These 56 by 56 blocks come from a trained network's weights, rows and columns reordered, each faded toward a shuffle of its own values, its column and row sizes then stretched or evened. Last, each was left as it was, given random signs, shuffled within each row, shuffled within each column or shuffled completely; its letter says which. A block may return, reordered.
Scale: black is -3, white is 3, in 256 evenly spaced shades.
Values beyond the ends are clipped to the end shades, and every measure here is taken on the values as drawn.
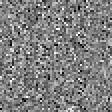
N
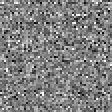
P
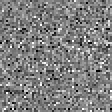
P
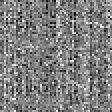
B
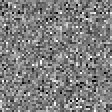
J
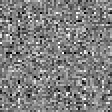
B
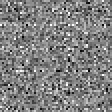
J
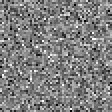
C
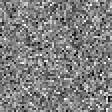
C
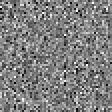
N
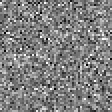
P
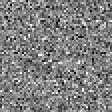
P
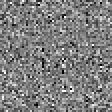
J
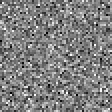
C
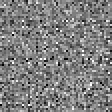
J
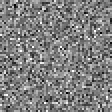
C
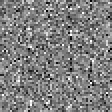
N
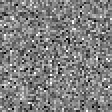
C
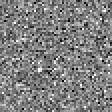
C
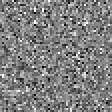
N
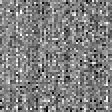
B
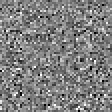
B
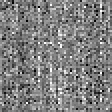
B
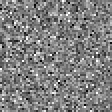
C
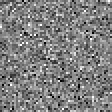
C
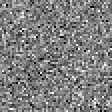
C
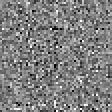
J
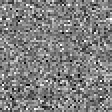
P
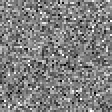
C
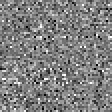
P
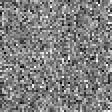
N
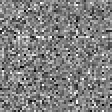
J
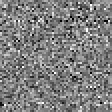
J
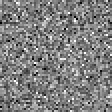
C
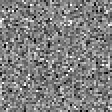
C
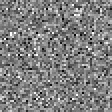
P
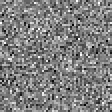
C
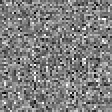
B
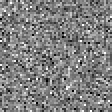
C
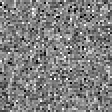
C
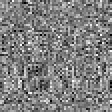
B
